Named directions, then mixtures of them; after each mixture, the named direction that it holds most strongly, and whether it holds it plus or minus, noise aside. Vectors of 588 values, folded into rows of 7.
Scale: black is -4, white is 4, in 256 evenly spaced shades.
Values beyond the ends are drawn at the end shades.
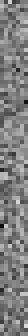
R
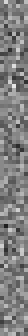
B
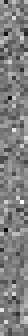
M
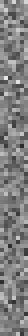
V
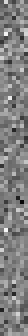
M, minus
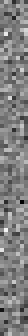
M, minus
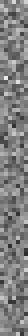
V, plus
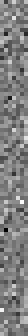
M, plus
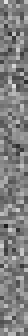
B, plus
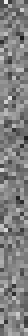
M, minus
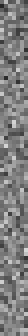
V, minus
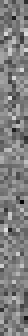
M, minus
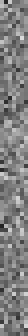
R, plus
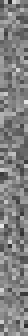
R, minus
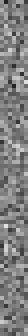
B, minus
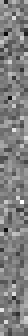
M, plus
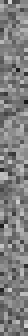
R, plus
